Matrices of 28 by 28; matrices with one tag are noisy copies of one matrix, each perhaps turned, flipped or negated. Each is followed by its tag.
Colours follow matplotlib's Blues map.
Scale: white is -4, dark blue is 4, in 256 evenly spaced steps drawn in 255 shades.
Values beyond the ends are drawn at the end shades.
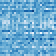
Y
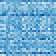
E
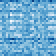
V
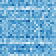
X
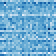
E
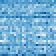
V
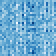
Y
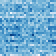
V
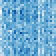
V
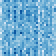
V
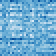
V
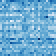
V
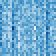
X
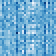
Y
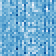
Y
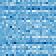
X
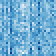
Y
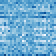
V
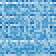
E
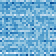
E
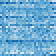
E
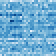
V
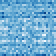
V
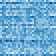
E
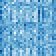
V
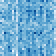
V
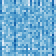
E
